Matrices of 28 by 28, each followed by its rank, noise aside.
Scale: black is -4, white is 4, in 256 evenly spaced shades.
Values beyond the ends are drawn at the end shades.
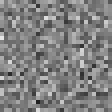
six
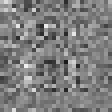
four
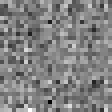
six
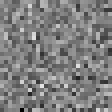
seven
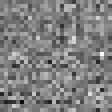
five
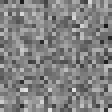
six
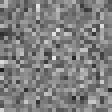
seven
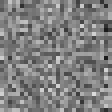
six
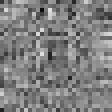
four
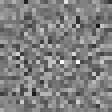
six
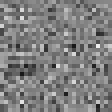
four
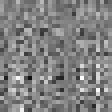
four
